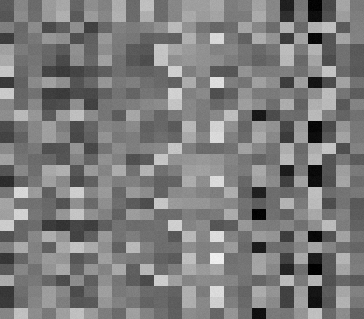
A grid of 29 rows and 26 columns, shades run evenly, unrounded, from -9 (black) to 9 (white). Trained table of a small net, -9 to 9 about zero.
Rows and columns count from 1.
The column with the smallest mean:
23
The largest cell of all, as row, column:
24, 16
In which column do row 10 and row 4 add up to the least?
7
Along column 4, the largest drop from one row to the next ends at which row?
9
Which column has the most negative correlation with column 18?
8
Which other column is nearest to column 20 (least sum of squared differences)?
22
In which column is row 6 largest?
12
